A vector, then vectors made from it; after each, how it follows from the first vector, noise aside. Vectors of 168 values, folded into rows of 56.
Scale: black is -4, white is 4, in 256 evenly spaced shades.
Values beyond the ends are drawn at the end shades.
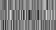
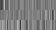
wrapped around, negated, partly zeroed.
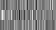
wrapped around, negated, partly zeroed.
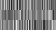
wrapped around.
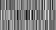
reversed.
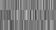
reversed, negated, shrunk.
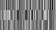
reversed.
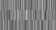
reversed, negated, shrunk.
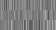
wrapped around, shrunk.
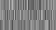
wrapped around, shrunk.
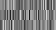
sign-scrambled.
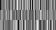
wrapped around.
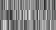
sign-scrambled.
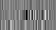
reversed, partly zeroed.
